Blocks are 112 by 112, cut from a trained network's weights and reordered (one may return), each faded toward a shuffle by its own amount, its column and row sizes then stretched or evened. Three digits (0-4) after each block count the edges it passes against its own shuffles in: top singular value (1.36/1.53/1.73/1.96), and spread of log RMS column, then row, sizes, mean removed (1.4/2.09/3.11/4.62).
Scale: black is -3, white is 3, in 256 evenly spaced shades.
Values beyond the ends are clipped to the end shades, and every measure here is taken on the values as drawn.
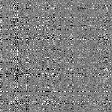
4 3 3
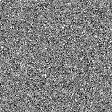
1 0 0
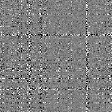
4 3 3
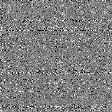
1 1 3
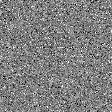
0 0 1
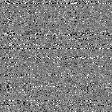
2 1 3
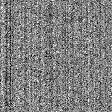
4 1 0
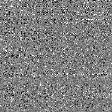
1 2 2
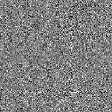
3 2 2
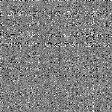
0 2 3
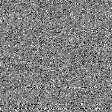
1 1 2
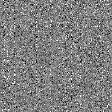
1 2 0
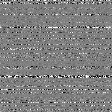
3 0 4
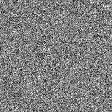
2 0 0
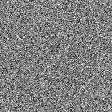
1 0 0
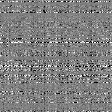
3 0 4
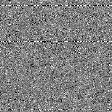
4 1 2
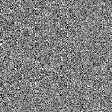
3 2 0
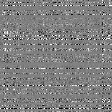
3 2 4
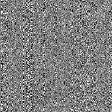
4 3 0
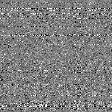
2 1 3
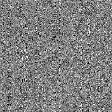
2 2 0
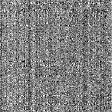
4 0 2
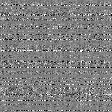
2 0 4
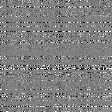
3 1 4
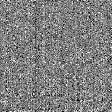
1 1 1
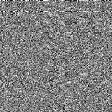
4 0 1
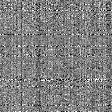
4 0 3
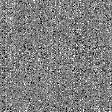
0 2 1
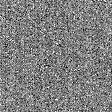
0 0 0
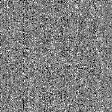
0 2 1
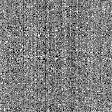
3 0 2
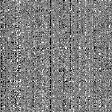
4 3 2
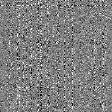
2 3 1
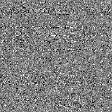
1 2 2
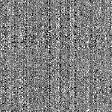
4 2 2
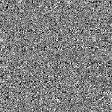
2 1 2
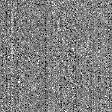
1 2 1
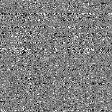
0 2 3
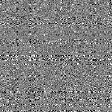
3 2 3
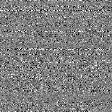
1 1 3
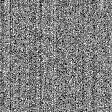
3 0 0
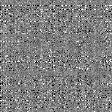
1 2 3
